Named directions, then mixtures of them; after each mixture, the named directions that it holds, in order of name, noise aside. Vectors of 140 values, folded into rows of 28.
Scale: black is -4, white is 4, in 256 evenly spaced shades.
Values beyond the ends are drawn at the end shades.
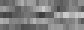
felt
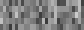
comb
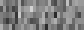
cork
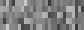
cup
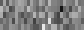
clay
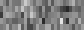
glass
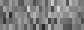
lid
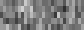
cork, cup, glass.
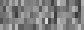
comb.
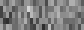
cork, glass, lid.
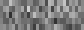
clay, lid.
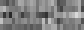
clay, comb, felt.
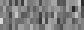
comb.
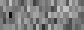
lid.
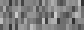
comb.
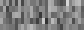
comb, cork.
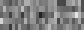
comb, felt, glass.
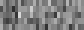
cork.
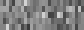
cup.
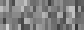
cup.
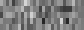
glass.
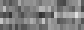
comb, felt.
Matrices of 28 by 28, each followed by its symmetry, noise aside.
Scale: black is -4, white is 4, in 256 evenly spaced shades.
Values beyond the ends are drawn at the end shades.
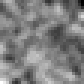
antisymmetric.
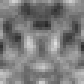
mirrored left to right.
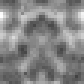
mirrored left to right.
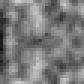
mirrored top to bottom.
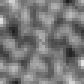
same after a half turn.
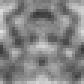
mirrored left to right.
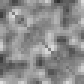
symmetric.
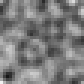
symmetric across the other diagonal.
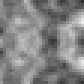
mirrored top to bottom.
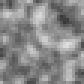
symmetric across the other diagonal.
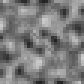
same after a half turn.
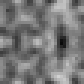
mirrored top to bottom.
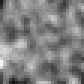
no symmetry.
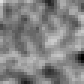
no symmetry.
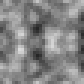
mirrored top to bottom.
